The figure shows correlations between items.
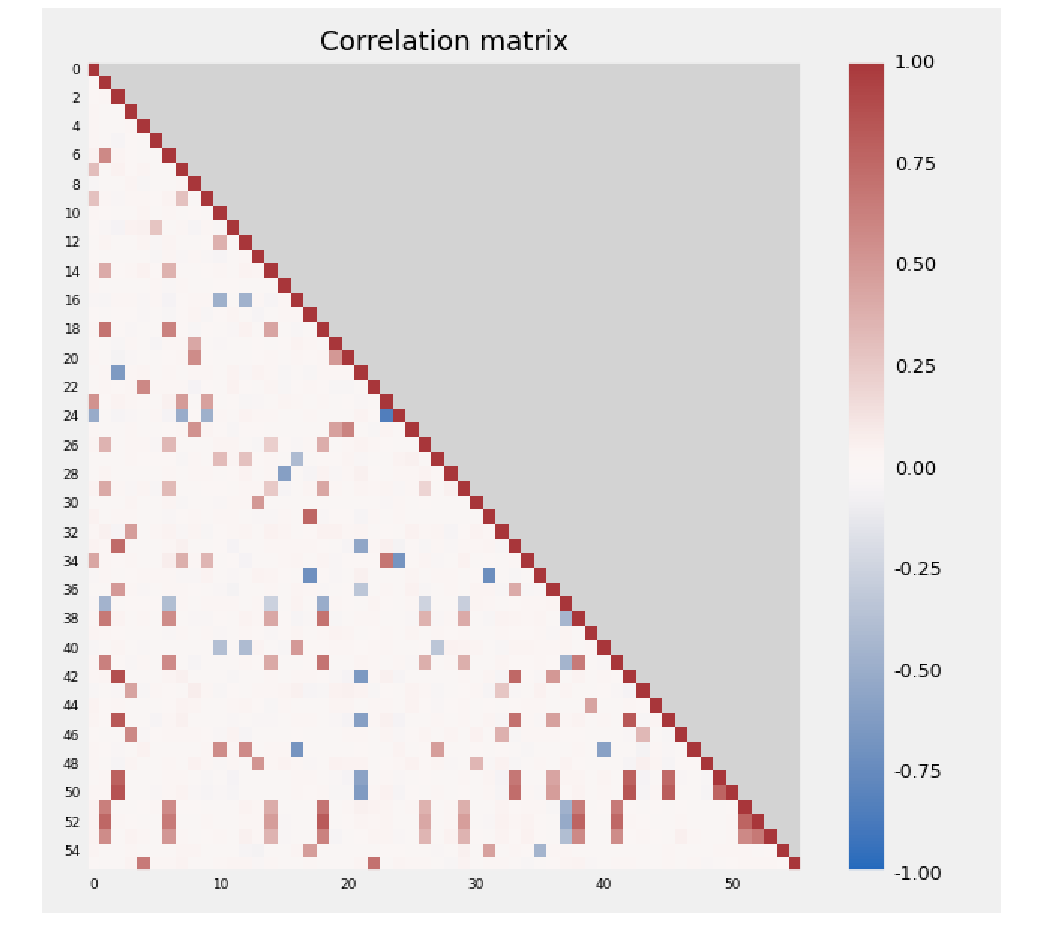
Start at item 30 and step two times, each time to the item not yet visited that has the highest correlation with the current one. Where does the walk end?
48
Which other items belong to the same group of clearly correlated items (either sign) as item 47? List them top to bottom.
10, 12, 16, 27, 40
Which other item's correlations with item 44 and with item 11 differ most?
39
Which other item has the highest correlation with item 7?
23
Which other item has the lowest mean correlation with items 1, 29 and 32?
37
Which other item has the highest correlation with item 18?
52
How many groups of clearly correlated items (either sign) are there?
12
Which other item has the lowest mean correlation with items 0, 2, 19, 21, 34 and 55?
24
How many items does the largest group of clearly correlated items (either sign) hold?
12
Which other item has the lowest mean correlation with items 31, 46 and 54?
35
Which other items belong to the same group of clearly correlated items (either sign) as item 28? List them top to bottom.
15
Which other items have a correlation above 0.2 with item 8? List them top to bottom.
19, 20, 25
